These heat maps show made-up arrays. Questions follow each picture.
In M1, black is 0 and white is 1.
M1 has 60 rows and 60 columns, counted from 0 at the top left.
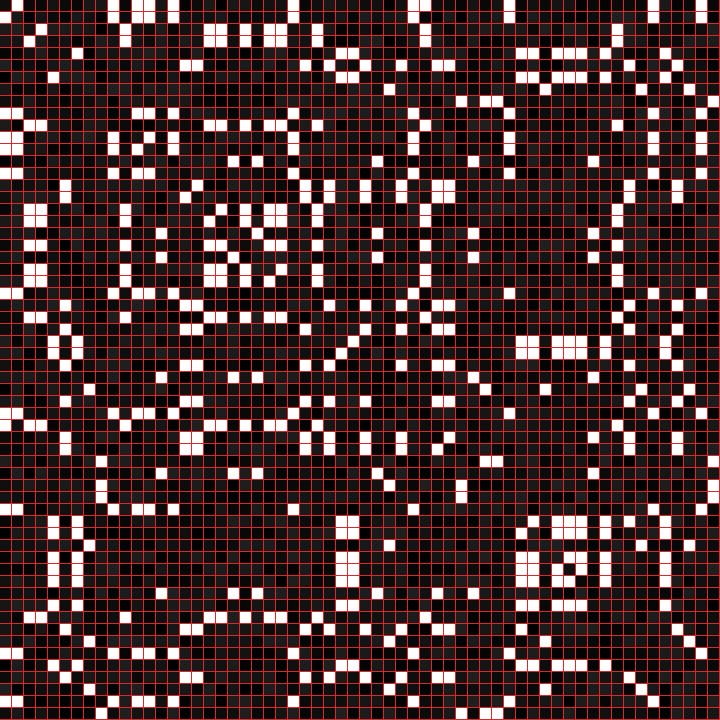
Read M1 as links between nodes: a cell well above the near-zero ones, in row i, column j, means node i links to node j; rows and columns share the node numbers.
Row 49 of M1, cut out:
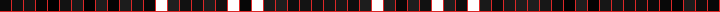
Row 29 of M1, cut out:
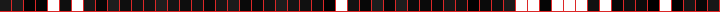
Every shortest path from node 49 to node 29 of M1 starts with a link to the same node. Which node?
node 36
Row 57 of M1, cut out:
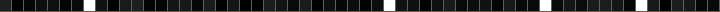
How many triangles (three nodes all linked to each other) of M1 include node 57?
6
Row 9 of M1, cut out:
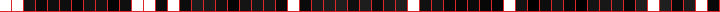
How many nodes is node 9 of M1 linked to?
10
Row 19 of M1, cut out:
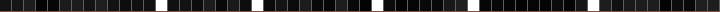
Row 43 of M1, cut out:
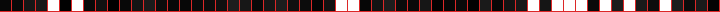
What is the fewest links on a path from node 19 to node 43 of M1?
4
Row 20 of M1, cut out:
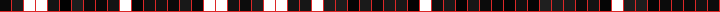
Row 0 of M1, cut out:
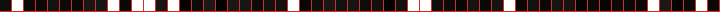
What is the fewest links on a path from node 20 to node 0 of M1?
2
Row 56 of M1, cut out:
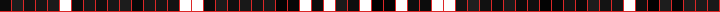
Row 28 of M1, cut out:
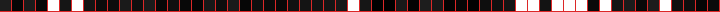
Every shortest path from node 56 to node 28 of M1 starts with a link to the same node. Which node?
node 52
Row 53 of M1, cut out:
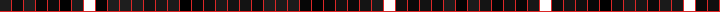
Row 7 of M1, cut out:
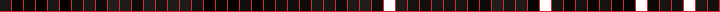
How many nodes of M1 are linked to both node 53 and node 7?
3
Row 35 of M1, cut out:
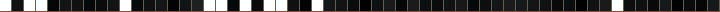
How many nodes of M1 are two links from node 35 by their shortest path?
10
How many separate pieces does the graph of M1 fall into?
3
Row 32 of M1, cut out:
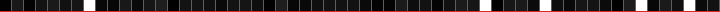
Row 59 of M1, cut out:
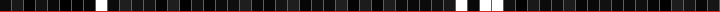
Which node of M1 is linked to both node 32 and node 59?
node 40
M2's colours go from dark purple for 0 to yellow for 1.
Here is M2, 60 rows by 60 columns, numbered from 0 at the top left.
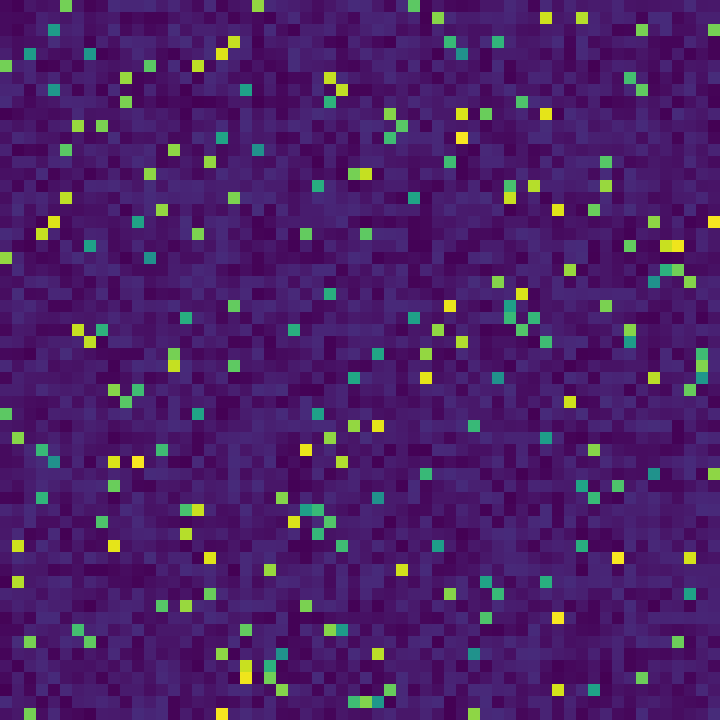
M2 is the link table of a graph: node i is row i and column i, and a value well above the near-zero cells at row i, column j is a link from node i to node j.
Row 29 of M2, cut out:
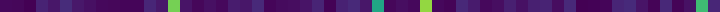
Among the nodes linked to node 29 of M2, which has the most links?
node 31
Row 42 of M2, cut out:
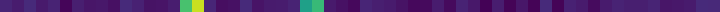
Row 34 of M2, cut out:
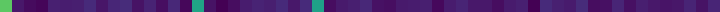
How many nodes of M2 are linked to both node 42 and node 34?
2
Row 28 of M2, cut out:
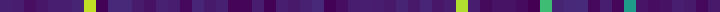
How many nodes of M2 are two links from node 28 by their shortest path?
10
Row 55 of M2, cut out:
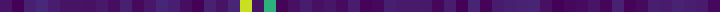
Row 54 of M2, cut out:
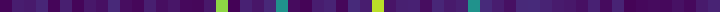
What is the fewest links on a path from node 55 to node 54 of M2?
5
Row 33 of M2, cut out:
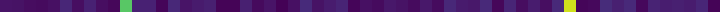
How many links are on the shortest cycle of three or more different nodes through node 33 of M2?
8
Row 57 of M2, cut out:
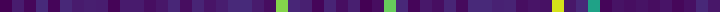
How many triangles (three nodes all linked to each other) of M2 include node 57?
0
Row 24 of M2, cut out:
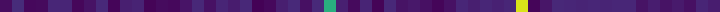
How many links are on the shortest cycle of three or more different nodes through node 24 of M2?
3
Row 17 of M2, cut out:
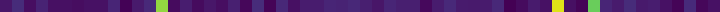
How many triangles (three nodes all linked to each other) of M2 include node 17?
0
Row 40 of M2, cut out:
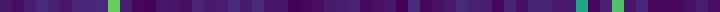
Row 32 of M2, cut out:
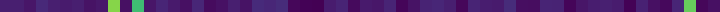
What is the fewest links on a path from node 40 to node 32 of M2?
2
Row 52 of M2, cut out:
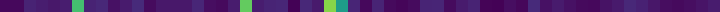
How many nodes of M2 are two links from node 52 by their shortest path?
10
